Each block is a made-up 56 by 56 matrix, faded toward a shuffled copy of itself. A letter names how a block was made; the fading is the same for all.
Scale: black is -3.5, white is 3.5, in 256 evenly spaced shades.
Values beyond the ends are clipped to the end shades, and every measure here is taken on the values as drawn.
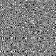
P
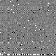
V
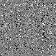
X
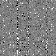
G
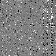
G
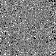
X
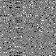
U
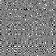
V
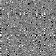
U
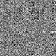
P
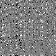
U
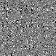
X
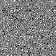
X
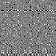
V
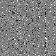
G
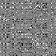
V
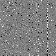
G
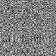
P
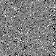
X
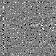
U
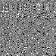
U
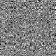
P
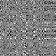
V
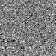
P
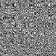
P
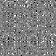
U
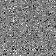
X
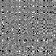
V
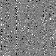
G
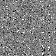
X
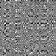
V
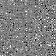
G
